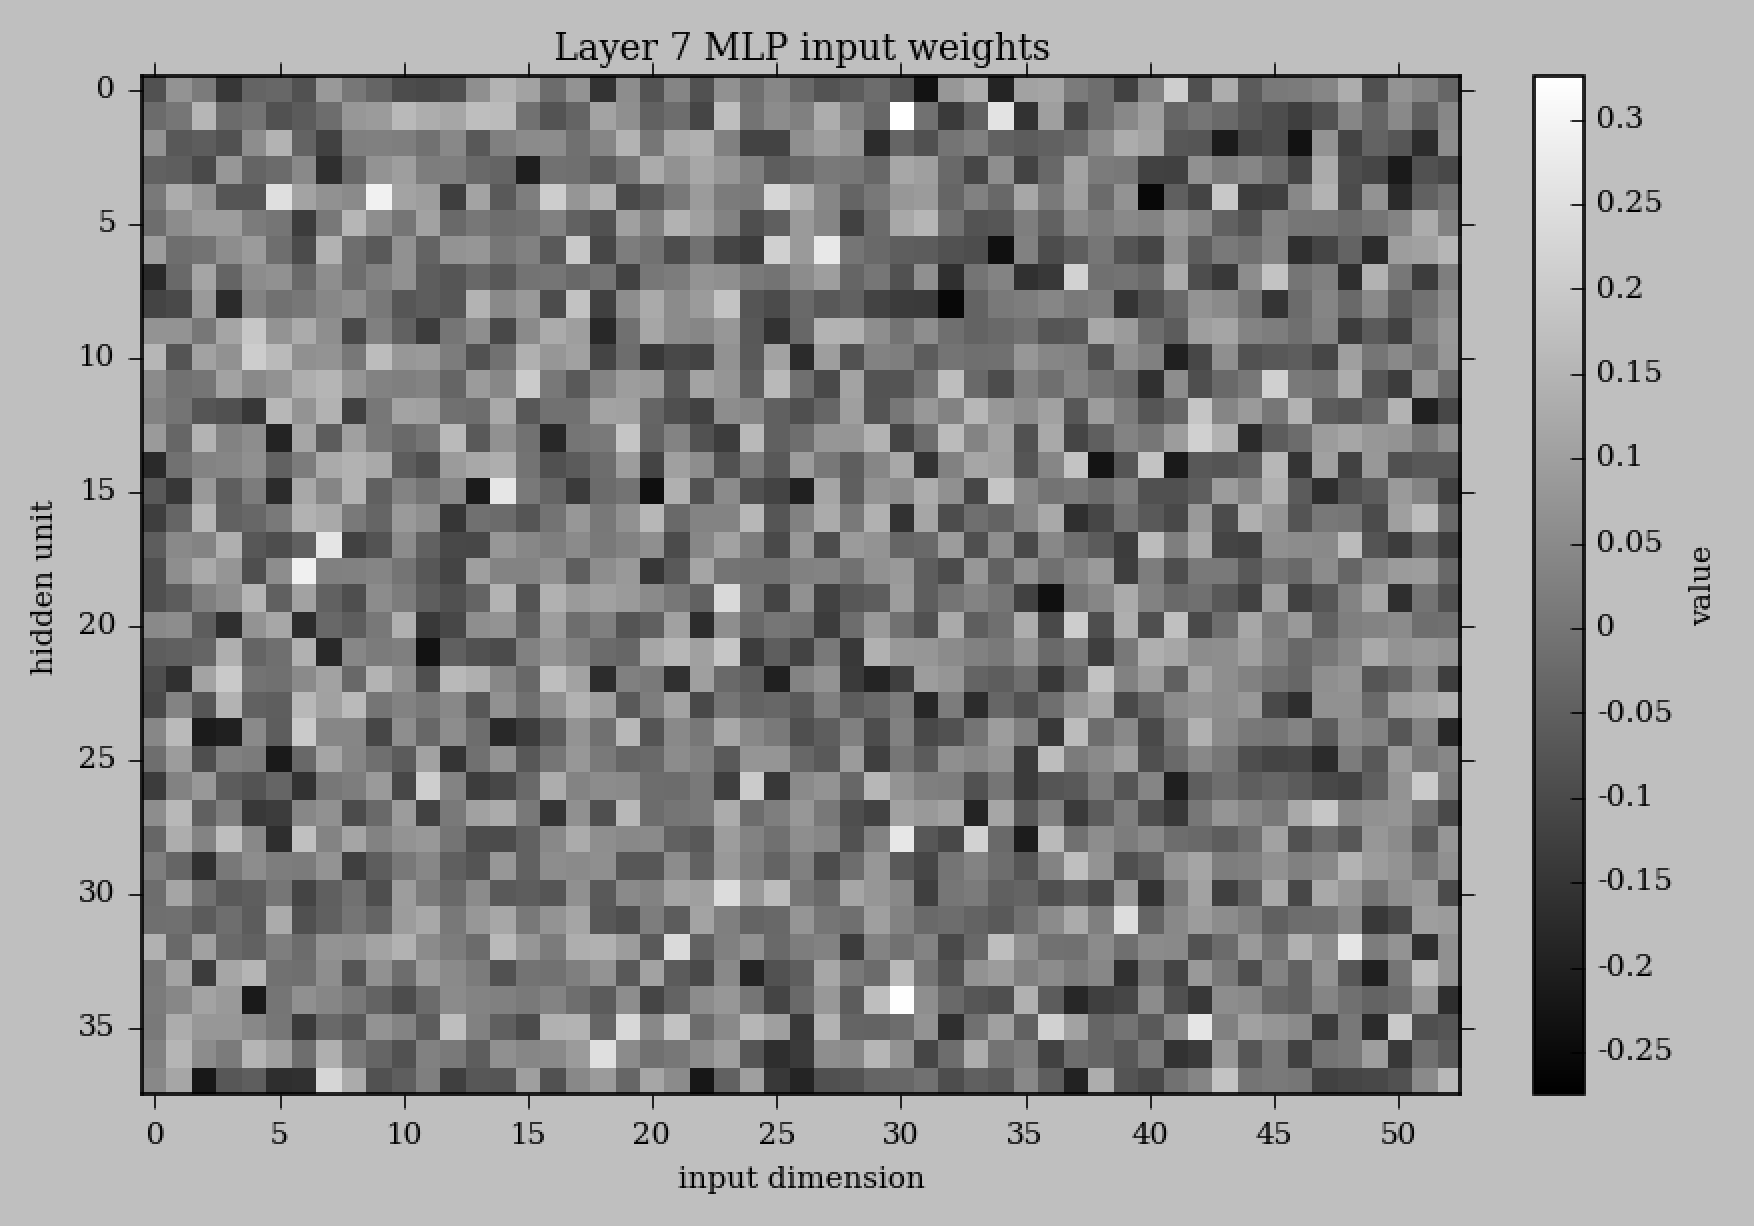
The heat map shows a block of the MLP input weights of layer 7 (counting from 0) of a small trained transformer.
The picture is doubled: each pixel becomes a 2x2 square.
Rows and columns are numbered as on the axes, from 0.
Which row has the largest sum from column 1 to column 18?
4
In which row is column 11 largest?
26
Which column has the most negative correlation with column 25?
40
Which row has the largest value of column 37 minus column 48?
7
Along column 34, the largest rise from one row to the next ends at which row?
1
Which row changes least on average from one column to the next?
5
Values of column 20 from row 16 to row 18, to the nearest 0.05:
0.15 0.05 -0.15
